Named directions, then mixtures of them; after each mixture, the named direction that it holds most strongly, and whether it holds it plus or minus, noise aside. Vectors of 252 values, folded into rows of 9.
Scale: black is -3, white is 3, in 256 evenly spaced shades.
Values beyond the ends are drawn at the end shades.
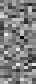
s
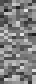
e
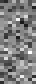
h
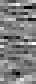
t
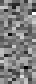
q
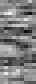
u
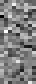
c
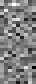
q, minus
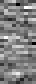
t, minus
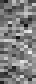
h, plus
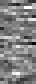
t, minus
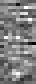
t, minus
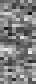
u, plus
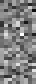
s, plus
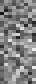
c, minus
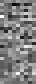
c, minus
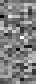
s, minus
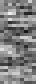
u, plus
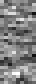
u, plus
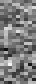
h, minus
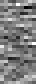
t, plus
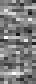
t, minus
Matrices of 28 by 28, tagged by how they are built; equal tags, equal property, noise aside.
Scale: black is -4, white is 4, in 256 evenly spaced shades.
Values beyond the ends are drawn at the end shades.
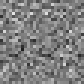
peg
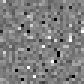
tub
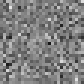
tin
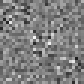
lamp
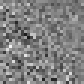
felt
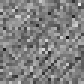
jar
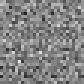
peg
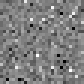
tub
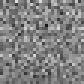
peg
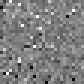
tub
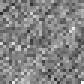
jar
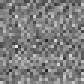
peg
